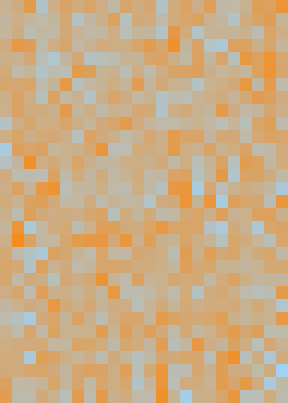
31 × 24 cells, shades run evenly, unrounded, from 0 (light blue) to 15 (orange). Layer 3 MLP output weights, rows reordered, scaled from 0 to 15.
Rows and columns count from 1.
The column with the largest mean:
16
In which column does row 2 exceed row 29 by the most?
24
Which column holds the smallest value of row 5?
5
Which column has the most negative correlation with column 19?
2
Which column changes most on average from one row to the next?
3
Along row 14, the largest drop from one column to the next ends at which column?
20
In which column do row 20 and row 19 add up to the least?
4
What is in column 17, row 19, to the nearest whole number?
8
